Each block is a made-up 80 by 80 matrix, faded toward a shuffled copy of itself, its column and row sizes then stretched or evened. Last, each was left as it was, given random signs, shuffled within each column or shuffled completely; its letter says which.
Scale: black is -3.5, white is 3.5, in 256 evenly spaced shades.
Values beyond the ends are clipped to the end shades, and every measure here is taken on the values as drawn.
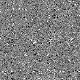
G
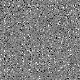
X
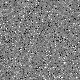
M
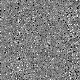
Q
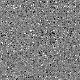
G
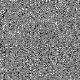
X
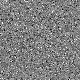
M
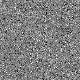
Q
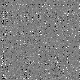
G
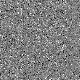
Q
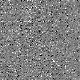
X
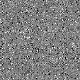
X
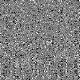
X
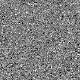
G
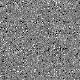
G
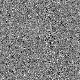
Q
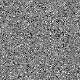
G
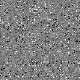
X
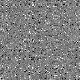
X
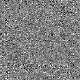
X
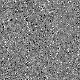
Q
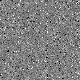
Q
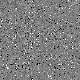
G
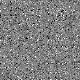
G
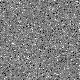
M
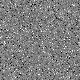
M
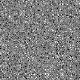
X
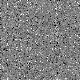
Q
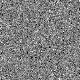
Q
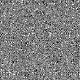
X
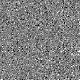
X
